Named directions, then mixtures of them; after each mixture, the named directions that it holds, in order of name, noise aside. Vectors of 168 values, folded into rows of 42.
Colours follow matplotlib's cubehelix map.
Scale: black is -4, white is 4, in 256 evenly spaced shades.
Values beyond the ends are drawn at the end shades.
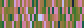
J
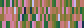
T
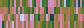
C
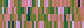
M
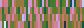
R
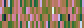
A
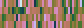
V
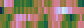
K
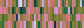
V.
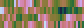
J, K, V.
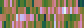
C, K, V.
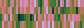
A, C, K.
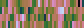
C, K, M.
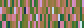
A, T.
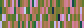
A, T, V.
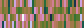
C, J, R.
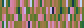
A, J, R.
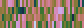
K, M, V.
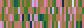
J.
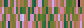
A, C, M.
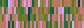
M.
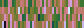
J, R.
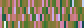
A, R, T.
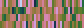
V.
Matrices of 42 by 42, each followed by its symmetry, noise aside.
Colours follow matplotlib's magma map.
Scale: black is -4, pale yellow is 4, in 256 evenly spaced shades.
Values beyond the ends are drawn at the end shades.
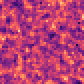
no symmetry.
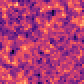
symmetric.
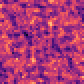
same after a half turn.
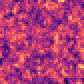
antisymmetric.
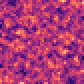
same after a half turn.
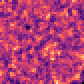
symmetric.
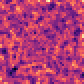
symmetric across the other diagonal.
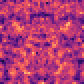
mirrored left to right.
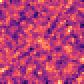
symmetric.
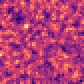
symmetric.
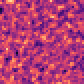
antisymmetric.
